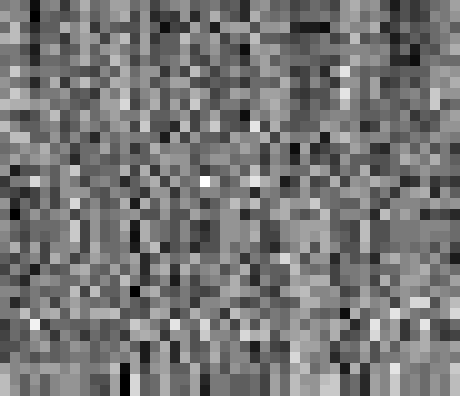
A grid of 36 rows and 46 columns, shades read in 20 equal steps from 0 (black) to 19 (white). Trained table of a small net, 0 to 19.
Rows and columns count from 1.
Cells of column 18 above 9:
9
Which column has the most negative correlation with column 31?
35
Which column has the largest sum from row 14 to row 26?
37
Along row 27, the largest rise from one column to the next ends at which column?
15
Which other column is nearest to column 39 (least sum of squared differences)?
22
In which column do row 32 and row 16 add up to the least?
2
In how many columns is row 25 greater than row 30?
20
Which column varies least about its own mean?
45
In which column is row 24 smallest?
46
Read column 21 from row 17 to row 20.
19 10 4 9
